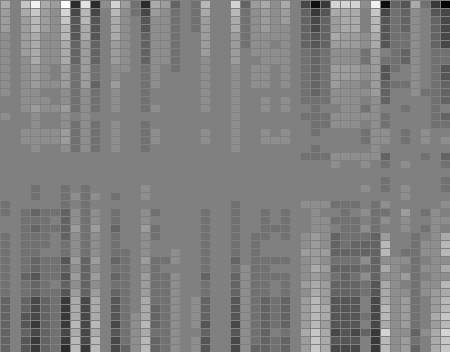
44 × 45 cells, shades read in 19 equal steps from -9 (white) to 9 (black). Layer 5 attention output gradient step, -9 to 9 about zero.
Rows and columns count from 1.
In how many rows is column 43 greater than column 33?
18
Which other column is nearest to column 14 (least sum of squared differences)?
20
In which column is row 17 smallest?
7
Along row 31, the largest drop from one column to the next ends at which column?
39
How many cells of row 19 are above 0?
4
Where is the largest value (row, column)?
1, 45
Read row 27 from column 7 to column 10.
2 -1 1 -1
